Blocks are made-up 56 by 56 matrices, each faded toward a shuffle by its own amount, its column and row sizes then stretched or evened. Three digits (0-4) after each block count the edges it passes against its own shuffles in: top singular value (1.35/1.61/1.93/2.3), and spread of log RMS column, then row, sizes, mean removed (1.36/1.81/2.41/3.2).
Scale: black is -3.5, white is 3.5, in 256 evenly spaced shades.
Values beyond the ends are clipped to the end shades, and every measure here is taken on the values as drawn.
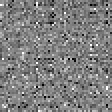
3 2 1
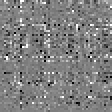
3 2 3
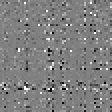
3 3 3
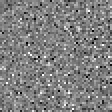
0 0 0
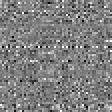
3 0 3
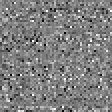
1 0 3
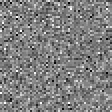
3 2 0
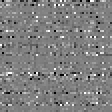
1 1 4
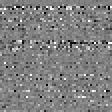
0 0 4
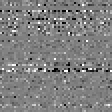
2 1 4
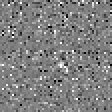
1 2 2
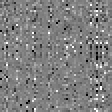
3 3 0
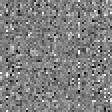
1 3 1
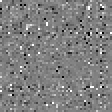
2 2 2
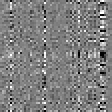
4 4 2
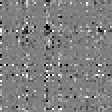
2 3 3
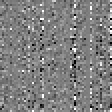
1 4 0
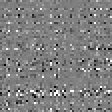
2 3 4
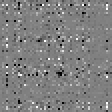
1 3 3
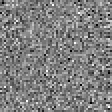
3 1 0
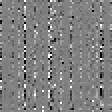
4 4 0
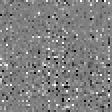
0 3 2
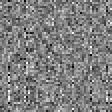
3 2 0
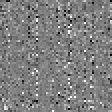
1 3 0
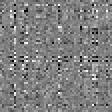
4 3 3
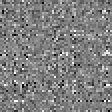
0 2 3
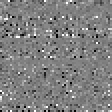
0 1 3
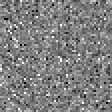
0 0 0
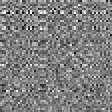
4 0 3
